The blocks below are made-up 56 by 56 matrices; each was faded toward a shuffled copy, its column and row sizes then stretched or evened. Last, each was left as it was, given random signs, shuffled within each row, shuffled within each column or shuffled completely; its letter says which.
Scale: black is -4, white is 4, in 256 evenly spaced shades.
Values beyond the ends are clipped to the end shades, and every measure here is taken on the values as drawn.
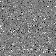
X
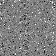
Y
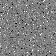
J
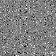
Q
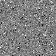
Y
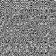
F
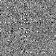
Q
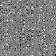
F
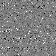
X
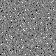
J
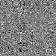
F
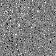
Y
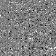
F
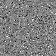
J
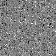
Y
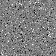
J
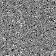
Y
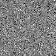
Y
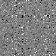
F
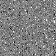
Y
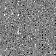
Y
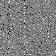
Y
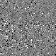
F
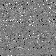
X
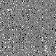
F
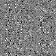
Q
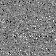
X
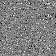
X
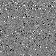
X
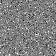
J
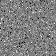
J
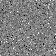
J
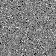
J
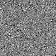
X
